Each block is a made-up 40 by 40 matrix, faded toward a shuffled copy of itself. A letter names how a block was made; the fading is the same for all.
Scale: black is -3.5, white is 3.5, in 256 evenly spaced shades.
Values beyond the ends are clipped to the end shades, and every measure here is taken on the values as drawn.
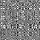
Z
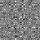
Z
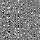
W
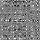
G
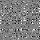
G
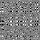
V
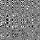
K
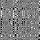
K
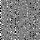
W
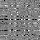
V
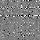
G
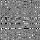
V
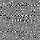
G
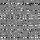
V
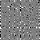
K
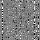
W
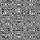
Z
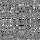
G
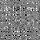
G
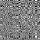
Z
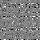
G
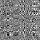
Z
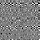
V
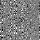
W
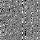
W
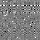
V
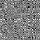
Z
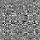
Z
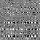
V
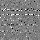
G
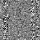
W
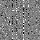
W
